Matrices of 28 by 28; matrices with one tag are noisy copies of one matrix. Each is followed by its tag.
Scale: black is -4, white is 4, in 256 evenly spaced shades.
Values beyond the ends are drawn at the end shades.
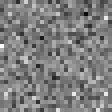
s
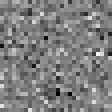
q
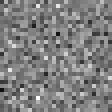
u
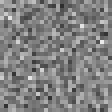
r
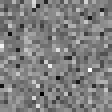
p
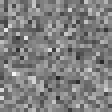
p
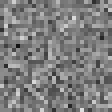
q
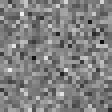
u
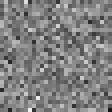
u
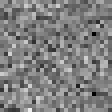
u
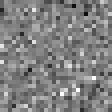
s
